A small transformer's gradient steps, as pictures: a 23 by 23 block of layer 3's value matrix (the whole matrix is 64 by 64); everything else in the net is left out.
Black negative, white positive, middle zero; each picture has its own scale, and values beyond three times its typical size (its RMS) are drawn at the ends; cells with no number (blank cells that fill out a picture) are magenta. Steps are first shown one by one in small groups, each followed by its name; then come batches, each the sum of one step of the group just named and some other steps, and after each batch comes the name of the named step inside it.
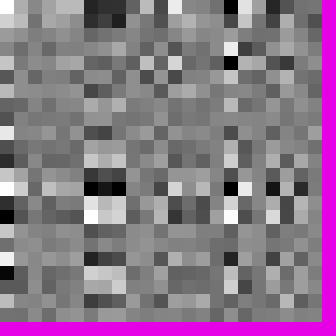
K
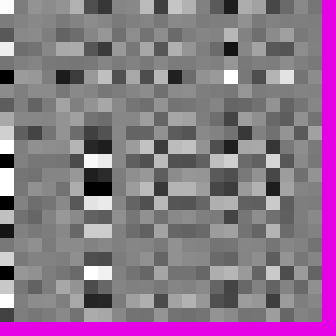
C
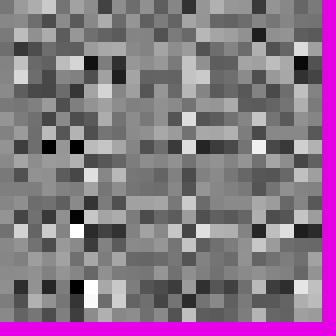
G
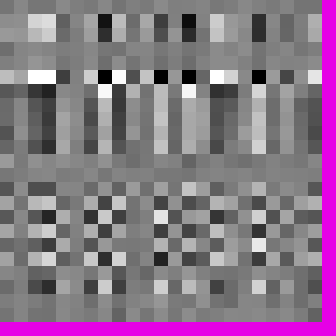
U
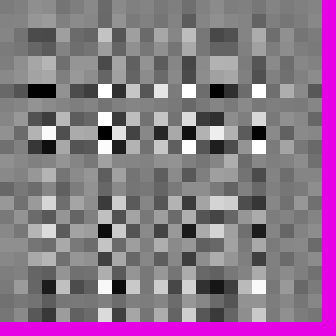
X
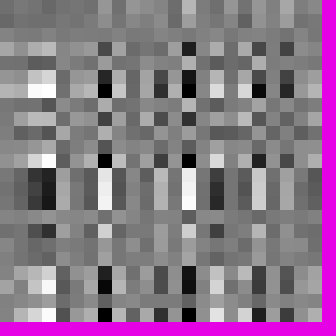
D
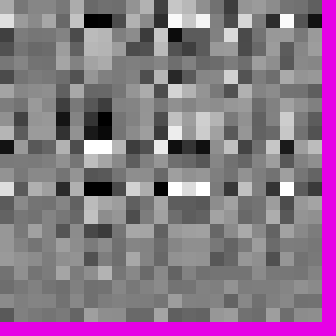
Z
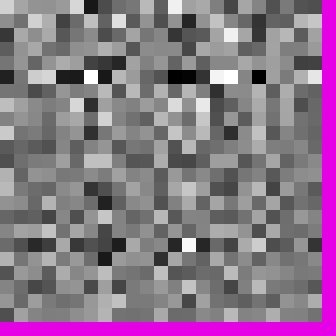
U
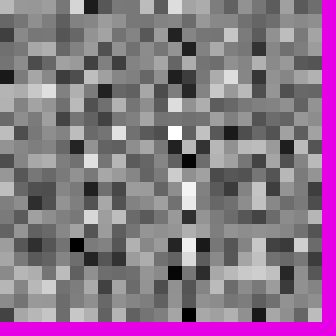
D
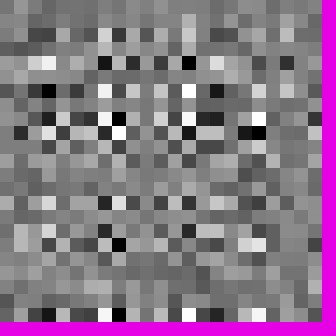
X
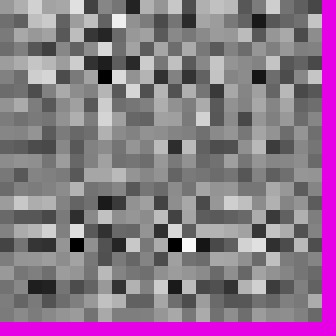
U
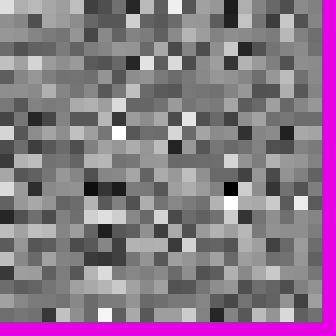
K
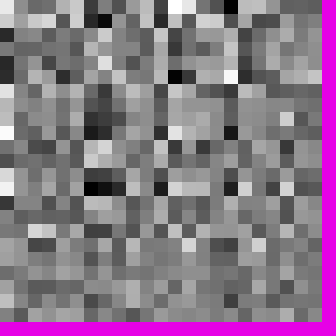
Z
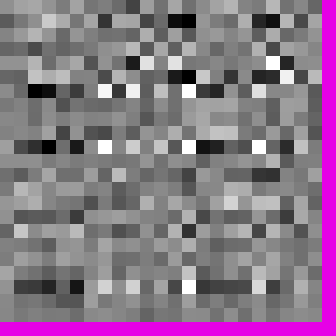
G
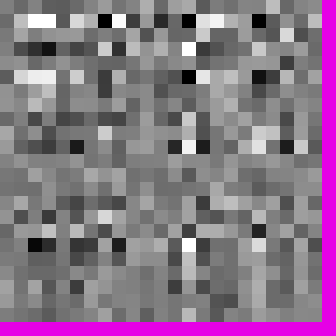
G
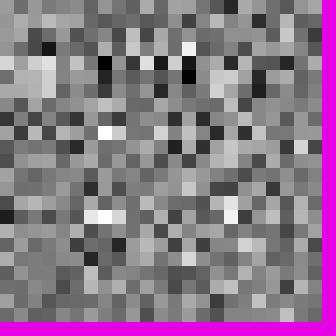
K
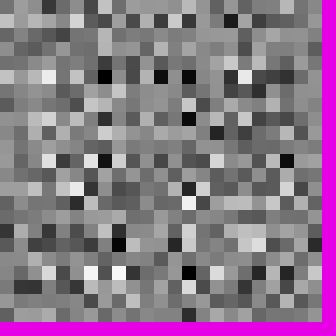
D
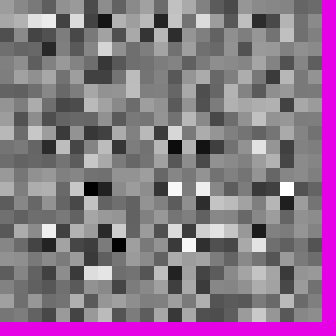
Z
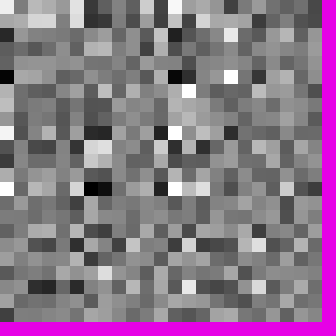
Z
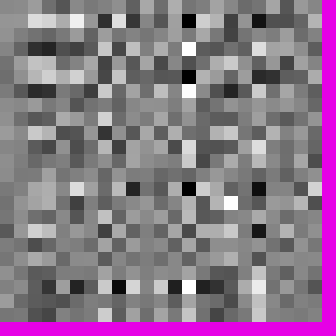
X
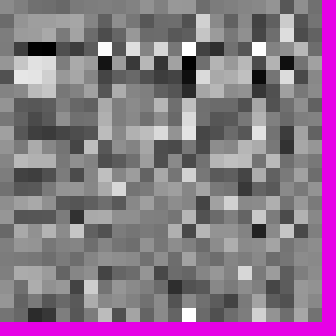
G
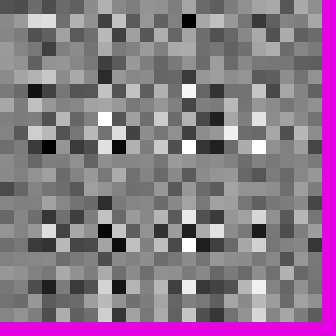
X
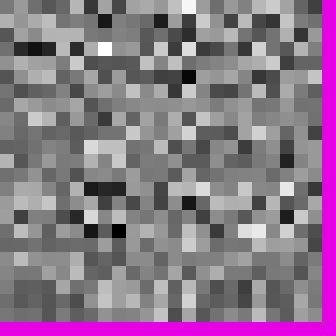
Z
